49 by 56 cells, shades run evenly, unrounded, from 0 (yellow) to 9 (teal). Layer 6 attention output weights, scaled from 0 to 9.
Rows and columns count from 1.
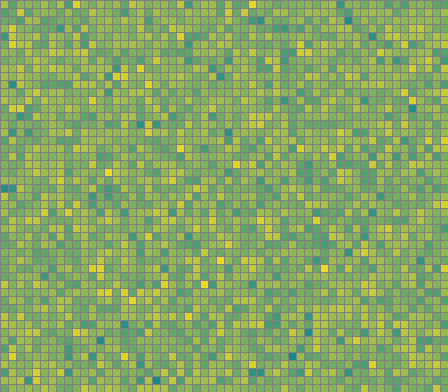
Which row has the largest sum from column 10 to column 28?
41
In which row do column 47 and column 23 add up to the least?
46
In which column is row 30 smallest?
19
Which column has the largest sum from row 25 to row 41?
39
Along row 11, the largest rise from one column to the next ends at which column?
2
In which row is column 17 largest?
30
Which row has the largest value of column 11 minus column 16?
10
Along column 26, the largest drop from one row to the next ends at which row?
36
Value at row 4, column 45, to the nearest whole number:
6
